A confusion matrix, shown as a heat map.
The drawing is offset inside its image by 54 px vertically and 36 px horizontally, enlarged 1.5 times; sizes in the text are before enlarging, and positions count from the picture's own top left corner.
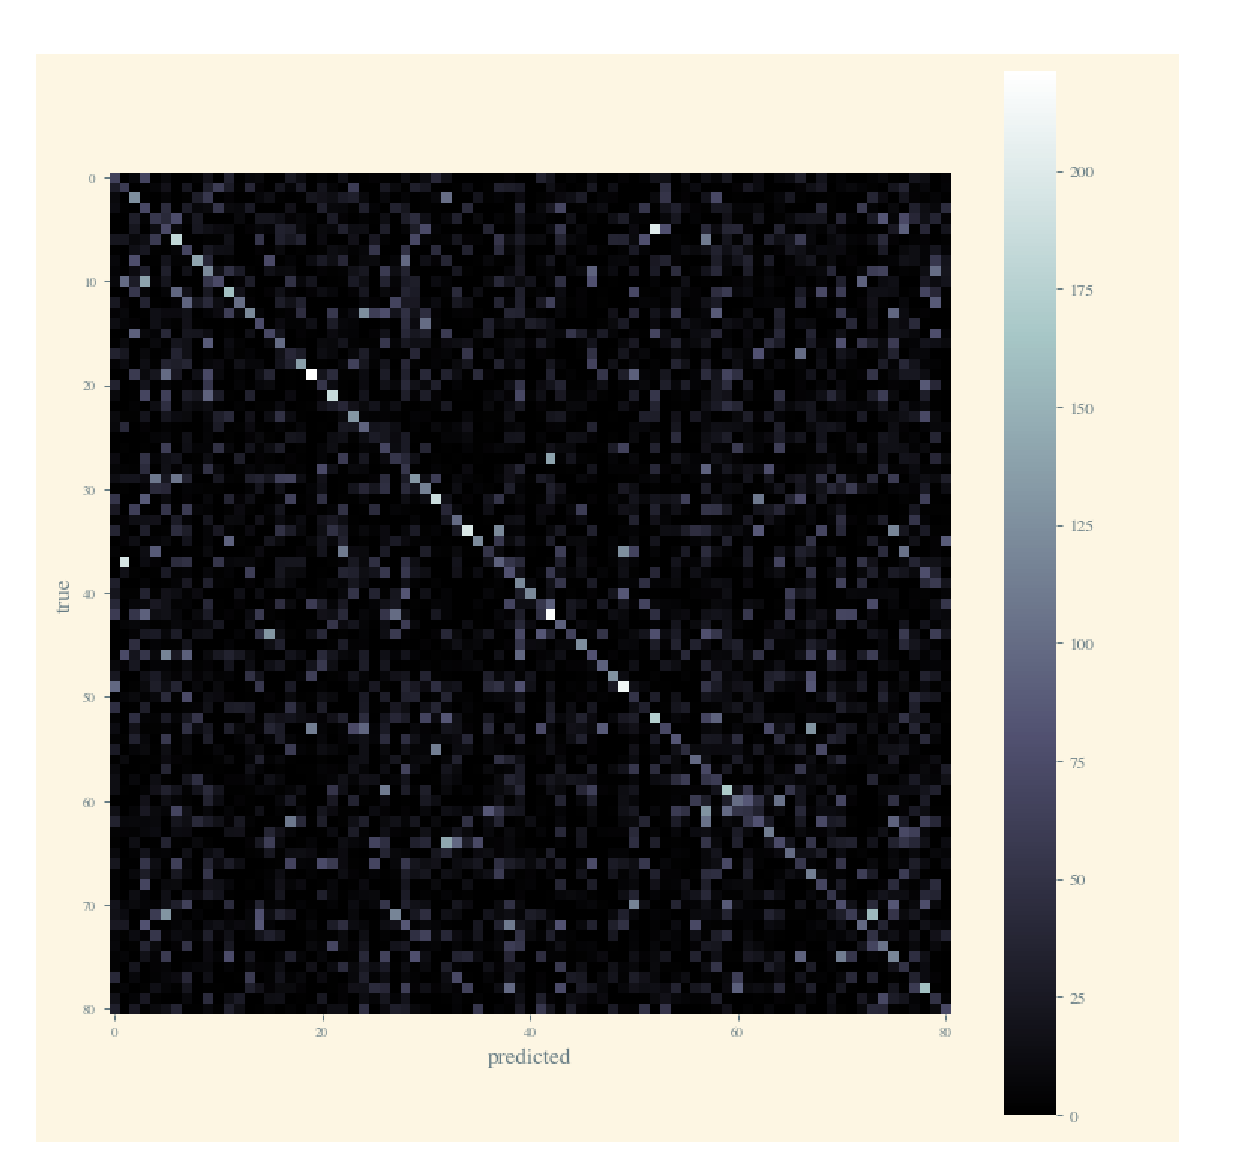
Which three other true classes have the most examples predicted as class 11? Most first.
35, 75, 13
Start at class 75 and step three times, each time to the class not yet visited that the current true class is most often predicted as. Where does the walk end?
7
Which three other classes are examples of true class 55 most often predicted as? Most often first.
31, 68, 17
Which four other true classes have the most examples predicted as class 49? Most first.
36, 40, 26, 72
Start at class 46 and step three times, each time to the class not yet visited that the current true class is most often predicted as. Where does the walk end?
58
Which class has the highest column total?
28
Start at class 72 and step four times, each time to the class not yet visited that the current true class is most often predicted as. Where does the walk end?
64
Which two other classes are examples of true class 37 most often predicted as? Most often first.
1, 64
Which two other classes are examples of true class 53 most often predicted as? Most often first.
67, 19
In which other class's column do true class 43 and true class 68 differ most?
3
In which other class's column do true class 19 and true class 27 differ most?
42
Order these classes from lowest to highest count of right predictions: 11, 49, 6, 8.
8, 11, 6, 49
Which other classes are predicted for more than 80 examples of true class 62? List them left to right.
17, 57, 75
